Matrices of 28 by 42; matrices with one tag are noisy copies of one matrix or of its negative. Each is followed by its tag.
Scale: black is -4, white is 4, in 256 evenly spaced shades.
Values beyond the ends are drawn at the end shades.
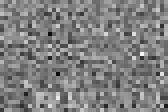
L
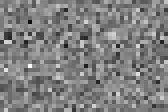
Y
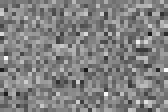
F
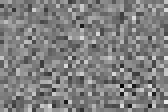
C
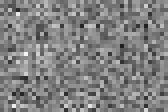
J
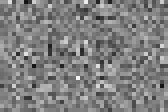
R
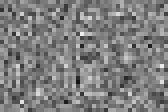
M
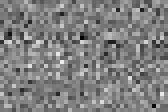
Y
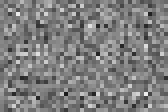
J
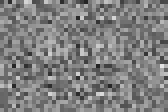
R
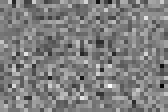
R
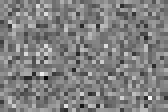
J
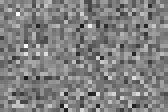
J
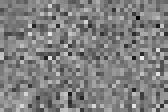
L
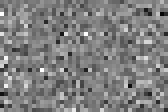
F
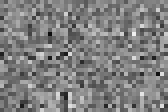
L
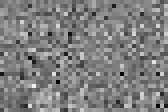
L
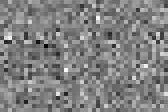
Y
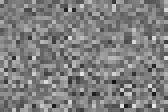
C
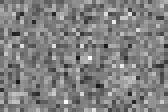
M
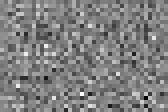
J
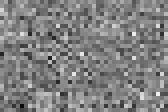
L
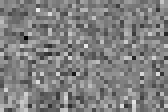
L
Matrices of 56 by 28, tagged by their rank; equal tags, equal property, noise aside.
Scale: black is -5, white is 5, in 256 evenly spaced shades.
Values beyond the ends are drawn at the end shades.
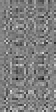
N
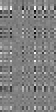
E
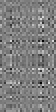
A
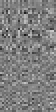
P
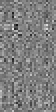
N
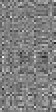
N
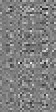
N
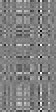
E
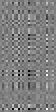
E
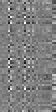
A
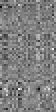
N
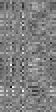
P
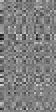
A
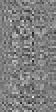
N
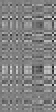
E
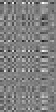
E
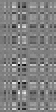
E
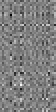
P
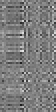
A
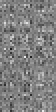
N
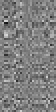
P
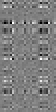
E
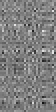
P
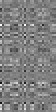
A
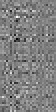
N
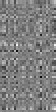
A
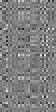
A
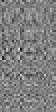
N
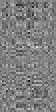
P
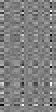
E
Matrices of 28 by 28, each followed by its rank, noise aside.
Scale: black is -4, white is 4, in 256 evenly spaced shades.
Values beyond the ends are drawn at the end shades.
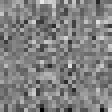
five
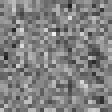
seven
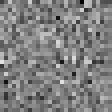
seven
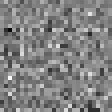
five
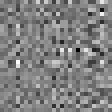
three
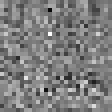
five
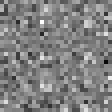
five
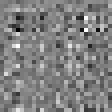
three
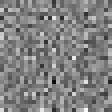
four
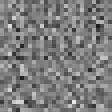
six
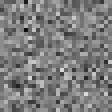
seven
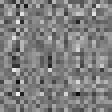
three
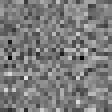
six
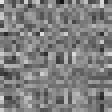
four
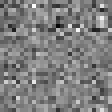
five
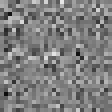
five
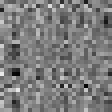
four
